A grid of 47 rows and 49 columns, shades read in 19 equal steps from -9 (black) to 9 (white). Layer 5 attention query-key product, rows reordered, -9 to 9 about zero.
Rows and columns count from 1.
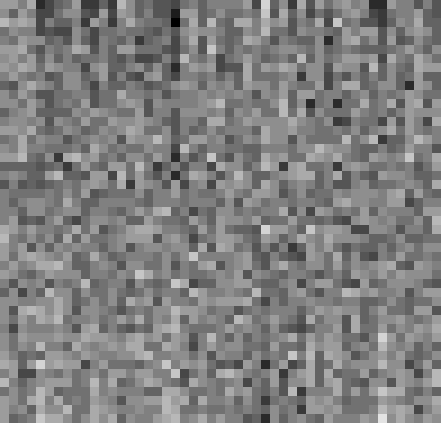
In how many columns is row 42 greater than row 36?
15
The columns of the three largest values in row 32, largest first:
20, 10, 21
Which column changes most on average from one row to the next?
38
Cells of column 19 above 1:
9
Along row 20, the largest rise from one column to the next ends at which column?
14
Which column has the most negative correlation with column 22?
37
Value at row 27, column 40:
1
